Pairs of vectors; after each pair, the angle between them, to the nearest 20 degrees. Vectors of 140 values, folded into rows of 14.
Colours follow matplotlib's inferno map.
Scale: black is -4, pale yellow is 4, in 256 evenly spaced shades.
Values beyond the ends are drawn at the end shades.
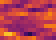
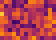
60 degrees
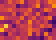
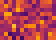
100 degrees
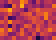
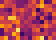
120 degrees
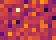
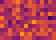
60 degrees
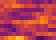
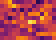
60 degrees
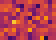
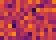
80 degrees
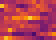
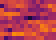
140 degrees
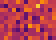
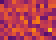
100 degrees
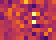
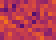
120 degrees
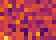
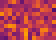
140 degrees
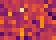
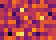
40 degrees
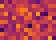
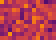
100 degrees
